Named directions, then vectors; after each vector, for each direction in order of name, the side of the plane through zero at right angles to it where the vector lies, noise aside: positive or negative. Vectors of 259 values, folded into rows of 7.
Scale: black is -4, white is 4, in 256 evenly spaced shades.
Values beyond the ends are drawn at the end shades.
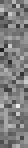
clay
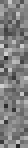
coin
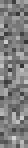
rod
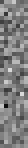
positive, positive, negative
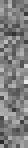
positive, positive, positive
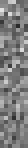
positive, positive, negative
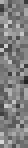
negative, negative, negative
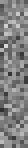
negative, negative, negative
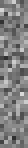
positive, positive, negative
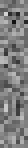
negative, negative, positive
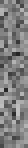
positive, positive, negative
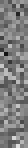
positive, negative, positive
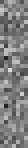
positive, positive, negative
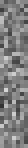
negative, negative, positive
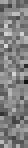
negative, negative, negative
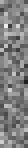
negative, negative, negative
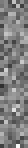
positive, negative, negative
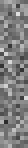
negative, positive, negative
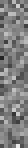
positive, negative, negative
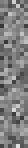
positive, negative, negative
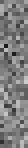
positive, positive, positive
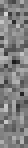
negative, negative, positive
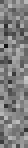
positive, positive, positive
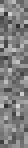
positive, positive, negative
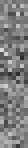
negative, positive, negative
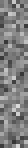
positive, negative, negative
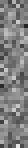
positive, negative, negative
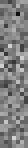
positive, negative, positive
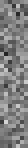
positive, negative, positive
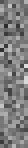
positive, positive, positive
